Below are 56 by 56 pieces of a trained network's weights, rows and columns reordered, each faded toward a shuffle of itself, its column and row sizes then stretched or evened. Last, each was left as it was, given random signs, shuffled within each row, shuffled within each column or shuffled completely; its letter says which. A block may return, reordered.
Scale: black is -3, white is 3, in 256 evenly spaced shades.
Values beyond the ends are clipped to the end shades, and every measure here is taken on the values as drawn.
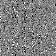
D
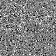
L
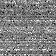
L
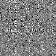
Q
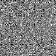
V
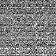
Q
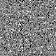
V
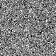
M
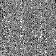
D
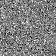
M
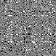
Q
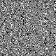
D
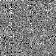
V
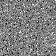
M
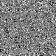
L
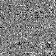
V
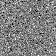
M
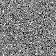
M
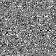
L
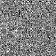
Q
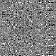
Q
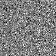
D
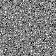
D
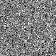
D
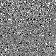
L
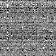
Q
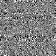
Q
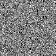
D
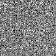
V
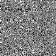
V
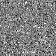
L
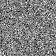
M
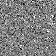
L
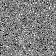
M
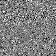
L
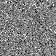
M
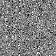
D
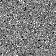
M
